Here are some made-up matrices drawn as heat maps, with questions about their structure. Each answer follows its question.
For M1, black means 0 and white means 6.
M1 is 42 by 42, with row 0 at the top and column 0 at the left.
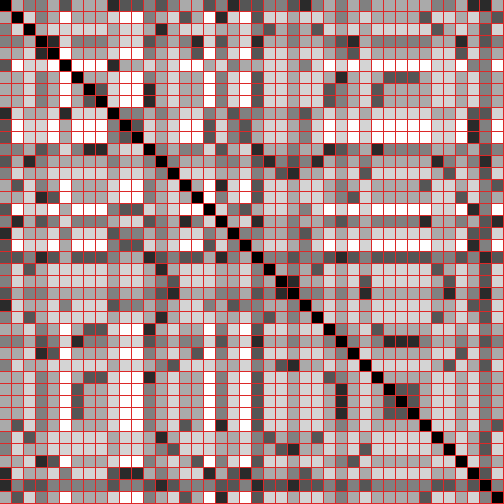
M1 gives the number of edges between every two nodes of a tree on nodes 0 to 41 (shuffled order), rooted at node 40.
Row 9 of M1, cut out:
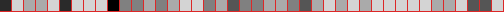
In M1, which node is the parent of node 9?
0
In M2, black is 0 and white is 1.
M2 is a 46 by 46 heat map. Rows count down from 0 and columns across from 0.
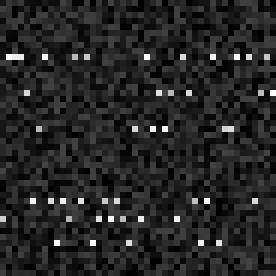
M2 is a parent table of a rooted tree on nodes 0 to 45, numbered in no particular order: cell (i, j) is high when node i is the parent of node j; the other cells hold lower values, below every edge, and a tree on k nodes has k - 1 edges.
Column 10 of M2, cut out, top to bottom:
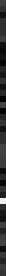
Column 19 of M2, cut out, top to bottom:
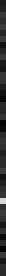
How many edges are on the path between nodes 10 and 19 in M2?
2
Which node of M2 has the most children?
9
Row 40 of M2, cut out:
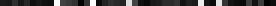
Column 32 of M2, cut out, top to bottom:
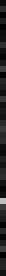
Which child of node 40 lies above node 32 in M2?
33
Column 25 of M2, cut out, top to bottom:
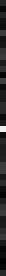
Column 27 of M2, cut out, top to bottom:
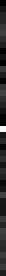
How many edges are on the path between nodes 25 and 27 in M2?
2
